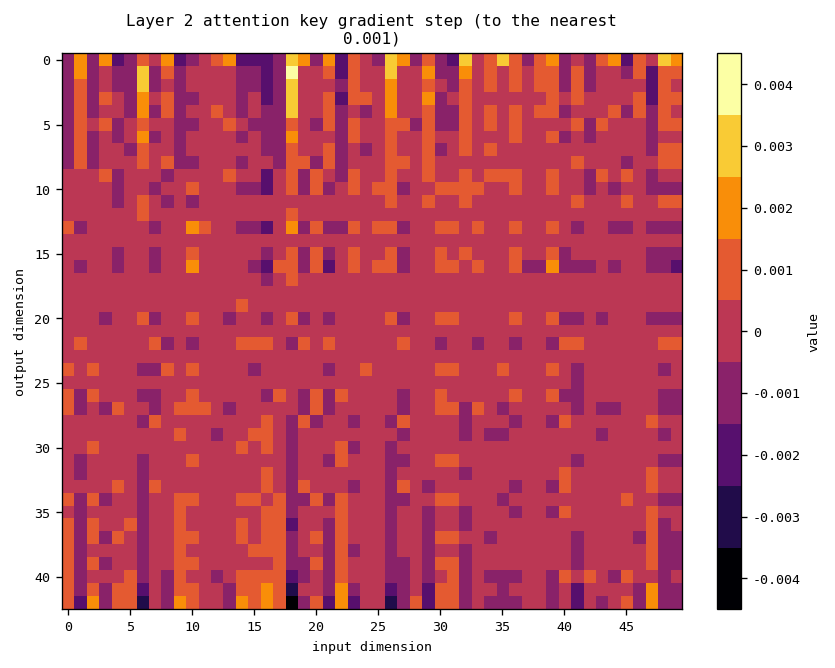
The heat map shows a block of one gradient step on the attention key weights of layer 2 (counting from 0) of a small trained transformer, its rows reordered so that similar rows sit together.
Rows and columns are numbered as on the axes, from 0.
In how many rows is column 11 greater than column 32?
12
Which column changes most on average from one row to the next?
10
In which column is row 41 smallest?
18
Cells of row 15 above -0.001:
40
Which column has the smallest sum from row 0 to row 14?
16
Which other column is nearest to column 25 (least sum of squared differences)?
33
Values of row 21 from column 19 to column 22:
0 0 0 0
